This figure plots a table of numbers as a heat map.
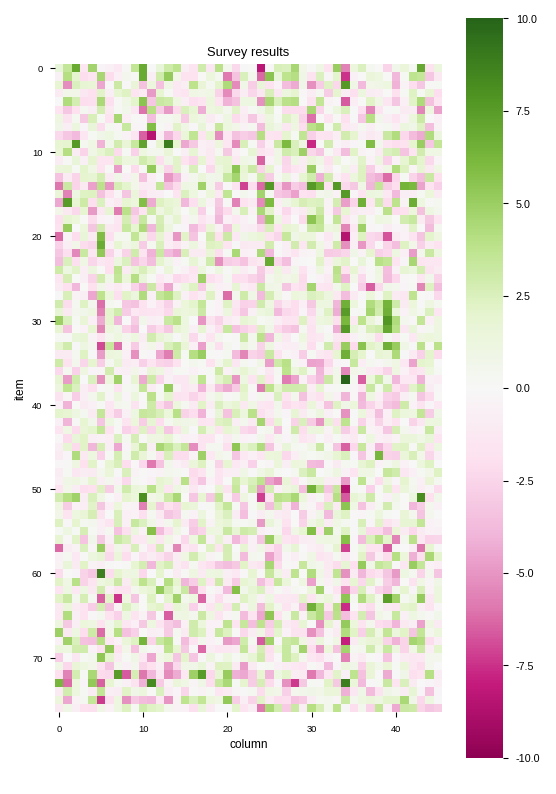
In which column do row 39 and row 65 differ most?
13
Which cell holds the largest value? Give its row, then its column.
37, 34
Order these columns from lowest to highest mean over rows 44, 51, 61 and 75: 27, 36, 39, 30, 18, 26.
30, 18, 39, 36, 27, 26
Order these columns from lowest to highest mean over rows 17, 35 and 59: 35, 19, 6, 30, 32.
19, 32, 30, 35, 6
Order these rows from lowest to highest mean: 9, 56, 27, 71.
71, 56, 27, 9
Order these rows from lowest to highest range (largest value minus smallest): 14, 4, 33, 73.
4, 33, 14, 73
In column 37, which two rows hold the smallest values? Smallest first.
26, 5
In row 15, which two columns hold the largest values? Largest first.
34, 24
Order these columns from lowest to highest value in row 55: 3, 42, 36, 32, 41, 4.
42, 41, 4, 36, 3, 32
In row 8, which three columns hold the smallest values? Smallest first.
11, 10, 19
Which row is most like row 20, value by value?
57
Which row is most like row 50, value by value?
64
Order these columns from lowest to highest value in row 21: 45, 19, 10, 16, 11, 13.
10, 45, 13, 11, 16, 19
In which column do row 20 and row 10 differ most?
39
